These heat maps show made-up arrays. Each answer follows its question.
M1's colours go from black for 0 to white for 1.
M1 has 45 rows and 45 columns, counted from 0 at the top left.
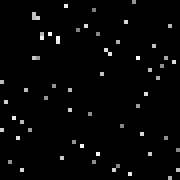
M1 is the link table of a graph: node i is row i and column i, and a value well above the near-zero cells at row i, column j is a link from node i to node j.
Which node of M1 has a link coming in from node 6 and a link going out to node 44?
node 42
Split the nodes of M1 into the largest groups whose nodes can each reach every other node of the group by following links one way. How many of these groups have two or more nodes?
6
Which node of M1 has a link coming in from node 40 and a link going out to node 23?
node 2
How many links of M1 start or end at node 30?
2
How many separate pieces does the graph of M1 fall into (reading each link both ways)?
2
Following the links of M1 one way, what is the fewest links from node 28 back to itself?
4
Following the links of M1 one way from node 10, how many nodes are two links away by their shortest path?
5
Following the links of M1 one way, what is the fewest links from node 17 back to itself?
6
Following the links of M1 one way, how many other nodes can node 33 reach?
11
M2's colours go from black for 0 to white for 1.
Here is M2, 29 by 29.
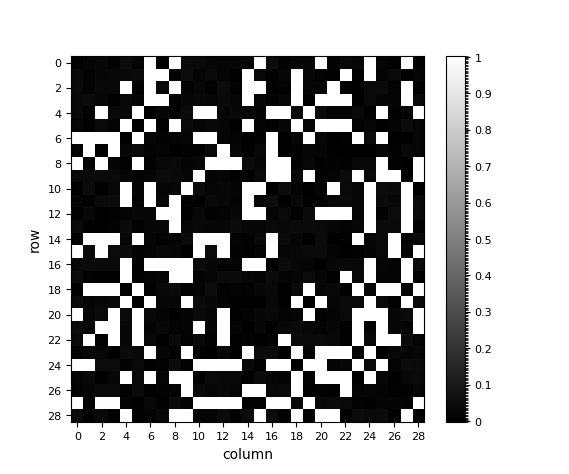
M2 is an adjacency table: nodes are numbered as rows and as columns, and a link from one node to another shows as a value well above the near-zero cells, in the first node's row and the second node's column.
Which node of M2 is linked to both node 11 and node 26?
node 14
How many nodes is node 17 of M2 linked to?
6
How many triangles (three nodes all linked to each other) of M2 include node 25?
1
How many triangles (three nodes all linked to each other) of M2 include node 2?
0
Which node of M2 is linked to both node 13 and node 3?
node 27
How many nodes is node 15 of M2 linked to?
7
